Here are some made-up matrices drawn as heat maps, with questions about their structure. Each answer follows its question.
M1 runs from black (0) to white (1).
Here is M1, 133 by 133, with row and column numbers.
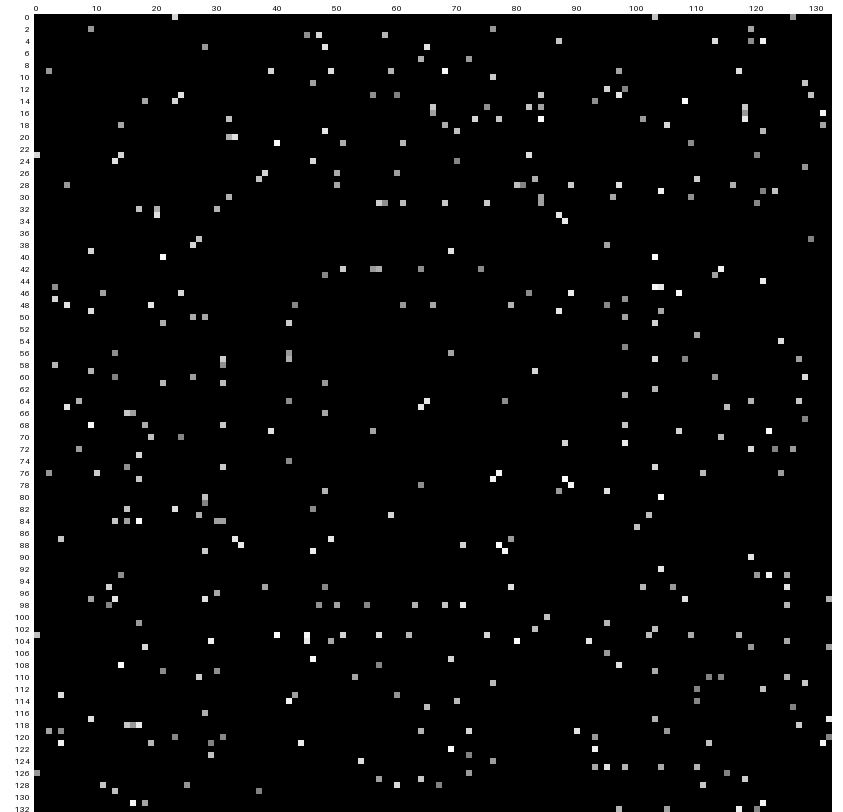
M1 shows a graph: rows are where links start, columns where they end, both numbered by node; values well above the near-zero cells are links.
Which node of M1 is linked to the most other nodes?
node 103
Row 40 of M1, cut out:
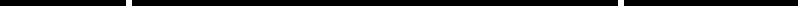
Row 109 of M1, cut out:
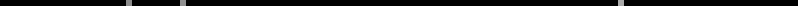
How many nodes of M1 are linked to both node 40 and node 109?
2
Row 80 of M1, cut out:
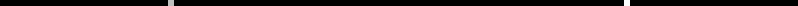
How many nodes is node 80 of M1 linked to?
2
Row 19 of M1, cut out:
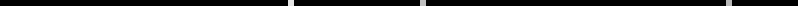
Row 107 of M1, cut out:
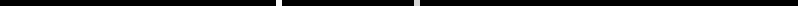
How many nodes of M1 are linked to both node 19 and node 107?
0
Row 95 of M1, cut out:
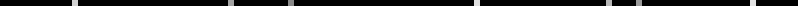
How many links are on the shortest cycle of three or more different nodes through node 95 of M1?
3
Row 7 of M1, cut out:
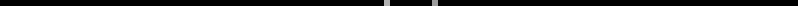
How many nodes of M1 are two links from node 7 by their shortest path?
7
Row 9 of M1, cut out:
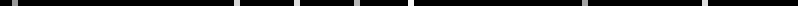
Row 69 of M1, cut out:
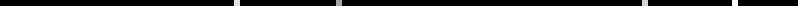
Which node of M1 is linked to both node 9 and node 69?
node 39
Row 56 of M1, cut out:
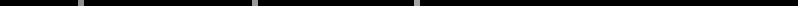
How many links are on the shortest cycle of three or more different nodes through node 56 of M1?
6
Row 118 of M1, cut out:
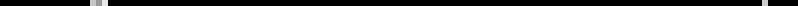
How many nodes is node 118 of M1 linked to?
4
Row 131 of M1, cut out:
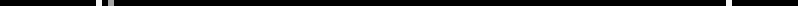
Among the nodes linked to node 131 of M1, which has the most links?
node 121
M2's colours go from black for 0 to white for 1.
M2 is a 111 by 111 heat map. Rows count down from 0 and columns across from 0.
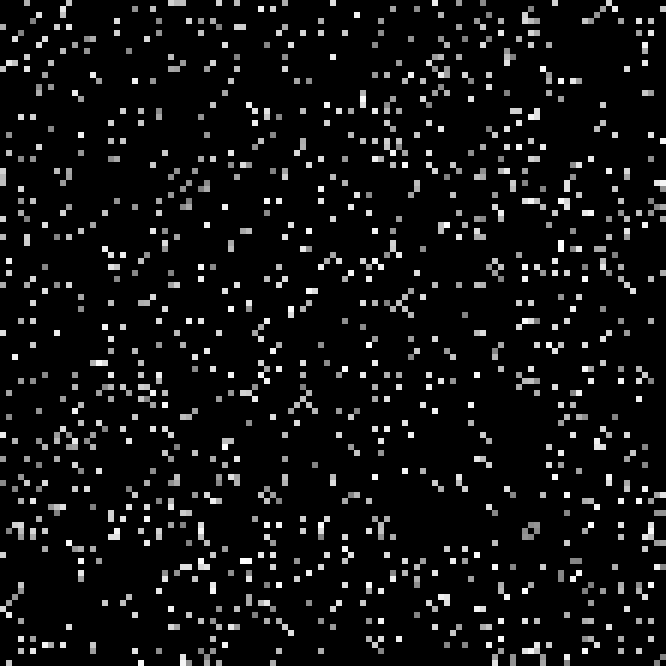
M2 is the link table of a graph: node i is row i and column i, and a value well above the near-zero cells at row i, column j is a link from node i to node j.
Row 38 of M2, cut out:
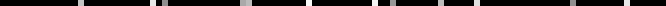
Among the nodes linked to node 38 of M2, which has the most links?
node 62
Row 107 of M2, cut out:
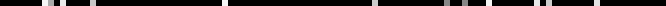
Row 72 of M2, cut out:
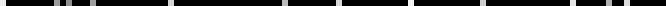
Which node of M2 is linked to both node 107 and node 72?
node 15
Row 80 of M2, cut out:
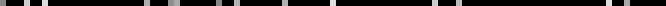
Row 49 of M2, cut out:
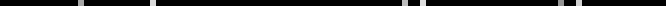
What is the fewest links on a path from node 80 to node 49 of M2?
4
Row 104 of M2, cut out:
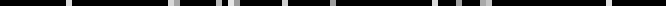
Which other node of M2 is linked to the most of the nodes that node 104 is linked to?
node 0
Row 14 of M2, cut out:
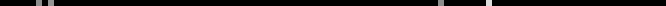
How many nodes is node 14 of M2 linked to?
4
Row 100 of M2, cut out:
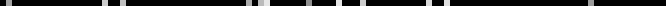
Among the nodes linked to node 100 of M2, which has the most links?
node 44
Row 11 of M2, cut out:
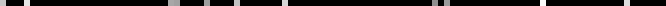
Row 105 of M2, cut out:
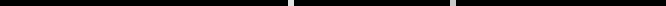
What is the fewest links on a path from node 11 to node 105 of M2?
4
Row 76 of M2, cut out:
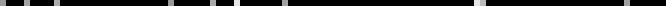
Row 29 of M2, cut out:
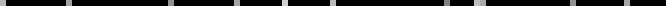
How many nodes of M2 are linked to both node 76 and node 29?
7
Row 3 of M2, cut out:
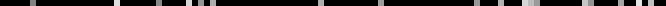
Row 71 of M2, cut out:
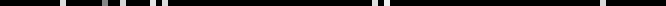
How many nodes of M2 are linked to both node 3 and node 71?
0
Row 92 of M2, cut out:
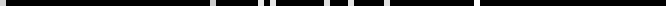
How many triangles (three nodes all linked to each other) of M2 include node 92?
2
